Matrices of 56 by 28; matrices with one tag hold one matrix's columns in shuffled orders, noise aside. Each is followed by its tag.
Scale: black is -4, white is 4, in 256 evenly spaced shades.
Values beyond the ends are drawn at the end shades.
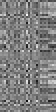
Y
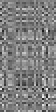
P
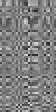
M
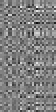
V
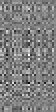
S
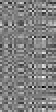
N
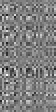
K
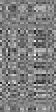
S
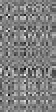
K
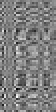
P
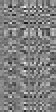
V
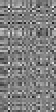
V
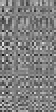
M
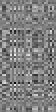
S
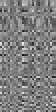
M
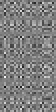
N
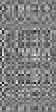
S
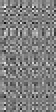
V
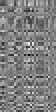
M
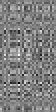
S
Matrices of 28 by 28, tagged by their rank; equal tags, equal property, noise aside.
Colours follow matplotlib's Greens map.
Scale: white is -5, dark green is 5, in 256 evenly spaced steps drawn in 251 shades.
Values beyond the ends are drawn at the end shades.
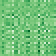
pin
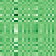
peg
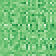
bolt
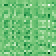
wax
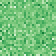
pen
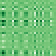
peg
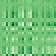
peg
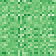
wax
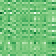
pin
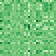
wax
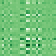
peg
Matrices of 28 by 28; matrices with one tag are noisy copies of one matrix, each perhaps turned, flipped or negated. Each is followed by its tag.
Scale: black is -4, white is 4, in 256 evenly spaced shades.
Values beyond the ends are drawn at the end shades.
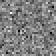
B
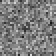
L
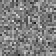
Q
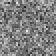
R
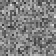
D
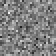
L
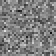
B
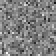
B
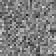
Q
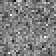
R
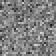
B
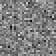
Q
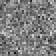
L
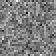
D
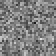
Q
